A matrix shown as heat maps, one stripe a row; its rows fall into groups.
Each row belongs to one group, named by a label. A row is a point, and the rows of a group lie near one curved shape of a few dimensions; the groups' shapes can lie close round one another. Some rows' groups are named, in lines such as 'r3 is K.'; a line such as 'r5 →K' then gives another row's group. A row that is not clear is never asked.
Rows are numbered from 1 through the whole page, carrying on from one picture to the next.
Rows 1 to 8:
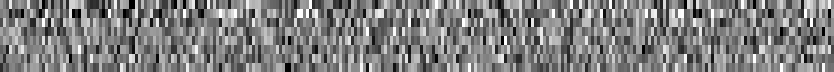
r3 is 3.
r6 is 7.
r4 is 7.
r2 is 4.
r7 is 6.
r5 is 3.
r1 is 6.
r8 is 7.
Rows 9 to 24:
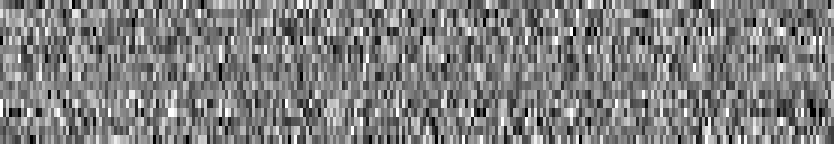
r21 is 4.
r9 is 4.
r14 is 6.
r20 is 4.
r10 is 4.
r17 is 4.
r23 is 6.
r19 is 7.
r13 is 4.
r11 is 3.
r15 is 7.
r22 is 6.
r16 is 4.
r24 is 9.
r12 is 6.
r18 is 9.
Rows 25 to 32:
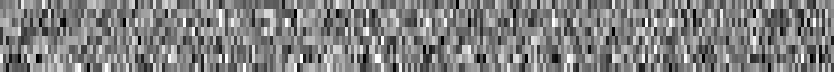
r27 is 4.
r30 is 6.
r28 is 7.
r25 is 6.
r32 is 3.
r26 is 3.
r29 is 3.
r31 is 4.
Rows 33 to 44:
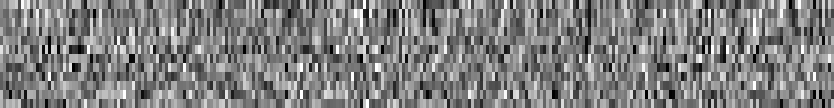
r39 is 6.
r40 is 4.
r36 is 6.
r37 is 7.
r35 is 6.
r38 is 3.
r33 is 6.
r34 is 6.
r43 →4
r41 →6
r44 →7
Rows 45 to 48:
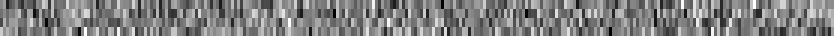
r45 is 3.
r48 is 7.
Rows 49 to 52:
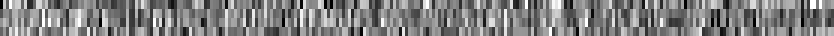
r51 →3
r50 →3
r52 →6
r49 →4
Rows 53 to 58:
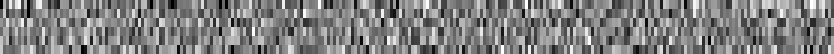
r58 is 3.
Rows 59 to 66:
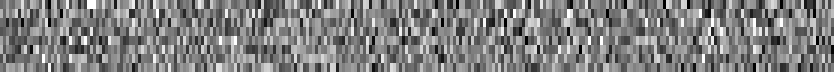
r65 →3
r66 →3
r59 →6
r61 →3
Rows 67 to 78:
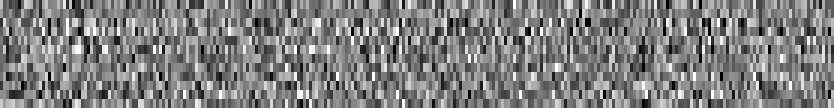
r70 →6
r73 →7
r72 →3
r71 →6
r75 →3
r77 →4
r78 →4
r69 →7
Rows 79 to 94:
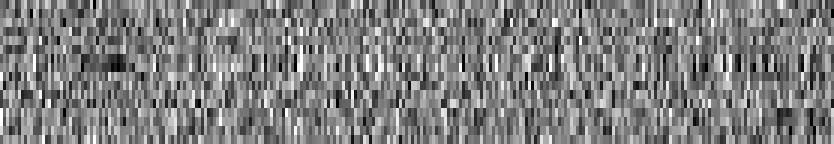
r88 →3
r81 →4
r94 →6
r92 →4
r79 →6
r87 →4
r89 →7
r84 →4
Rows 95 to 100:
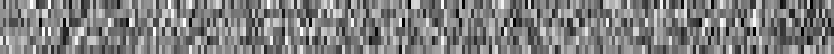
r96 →6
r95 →3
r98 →3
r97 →6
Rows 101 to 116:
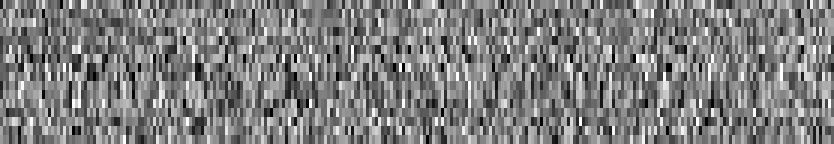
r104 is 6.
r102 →3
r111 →7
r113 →3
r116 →4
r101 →3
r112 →4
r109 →6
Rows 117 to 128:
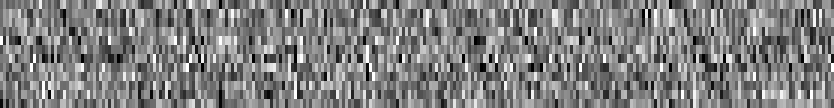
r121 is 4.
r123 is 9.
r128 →4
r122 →3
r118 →4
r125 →3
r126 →3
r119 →4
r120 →6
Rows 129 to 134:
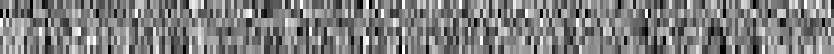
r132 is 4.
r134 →6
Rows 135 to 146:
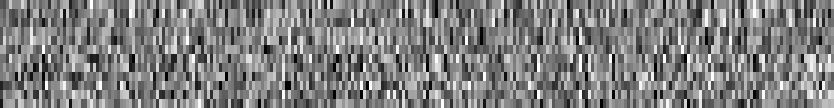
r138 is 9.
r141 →6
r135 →6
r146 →7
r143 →3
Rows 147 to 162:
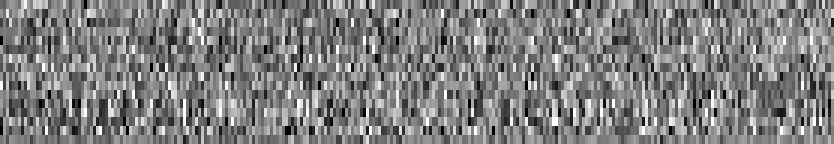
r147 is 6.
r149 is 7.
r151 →4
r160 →4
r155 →3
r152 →3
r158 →4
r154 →3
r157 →7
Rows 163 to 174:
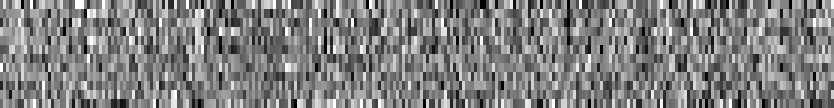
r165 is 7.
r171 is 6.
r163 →9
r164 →6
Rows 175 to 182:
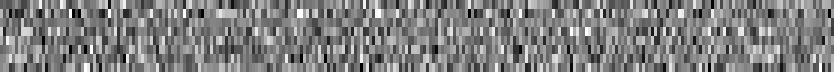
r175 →4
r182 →6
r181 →4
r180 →6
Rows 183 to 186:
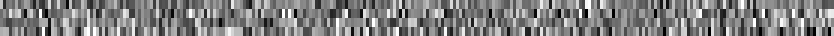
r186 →6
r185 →3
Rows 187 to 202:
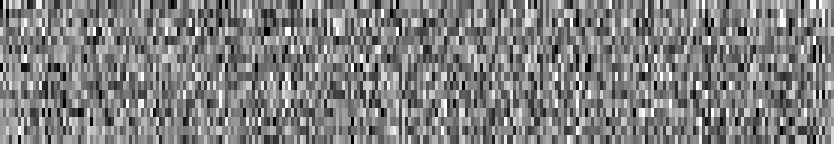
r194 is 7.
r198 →4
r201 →7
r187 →4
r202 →6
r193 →6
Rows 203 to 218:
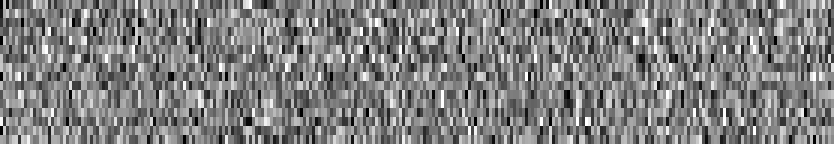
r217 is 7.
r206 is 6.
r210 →4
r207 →3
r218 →6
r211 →4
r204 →3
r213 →7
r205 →4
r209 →3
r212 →4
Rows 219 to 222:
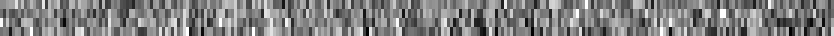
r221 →4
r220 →6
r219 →3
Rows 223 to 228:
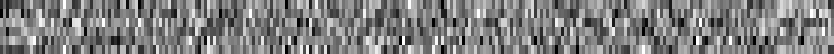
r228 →4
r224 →4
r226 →7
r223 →4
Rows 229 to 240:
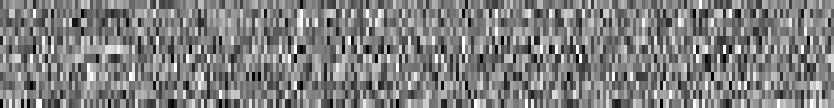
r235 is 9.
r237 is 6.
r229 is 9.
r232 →9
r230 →9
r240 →4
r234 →9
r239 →4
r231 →4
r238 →9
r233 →3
